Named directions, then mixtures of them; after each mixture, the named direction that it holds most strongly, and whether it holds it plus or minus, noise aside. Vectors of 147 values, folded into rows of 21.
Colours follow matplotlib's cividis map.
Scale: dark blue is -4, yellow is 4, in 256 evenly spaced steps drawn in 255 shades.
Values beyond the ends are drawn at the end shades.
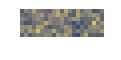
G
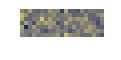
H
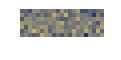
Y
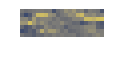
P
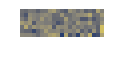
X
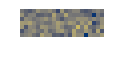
Y, plus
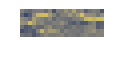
P, plus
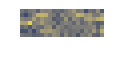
P, plus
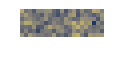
G, minus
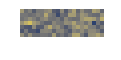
G, minus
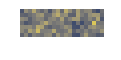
G, plus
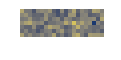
G, minus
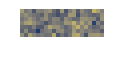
G, minus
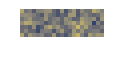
G, minus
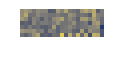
X, minus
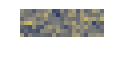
G, minus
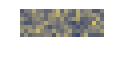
G, plus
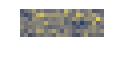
G, plus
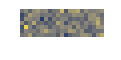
H, minus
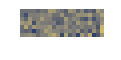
X, plus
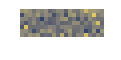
Y, minus
